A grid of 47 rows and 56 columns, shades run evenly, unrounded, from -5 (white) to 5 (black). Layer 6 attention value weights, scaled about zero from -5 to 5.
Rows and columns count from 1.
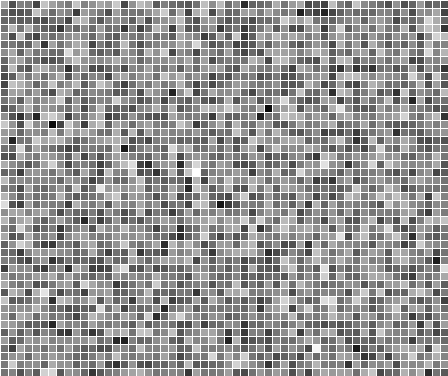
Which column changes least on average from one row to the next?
17
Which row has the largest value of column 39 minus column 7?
47
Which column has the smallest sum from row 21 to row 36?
25
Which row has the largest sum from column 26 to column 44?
41
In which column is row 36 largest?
15
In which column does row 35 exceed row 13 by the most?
36
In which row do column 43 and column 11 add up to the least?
30
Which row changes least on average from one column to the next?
35
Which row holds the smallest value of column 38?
22
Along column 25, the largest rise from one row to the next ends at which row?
7
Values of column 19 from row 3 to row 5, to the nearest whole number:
2 1 -1
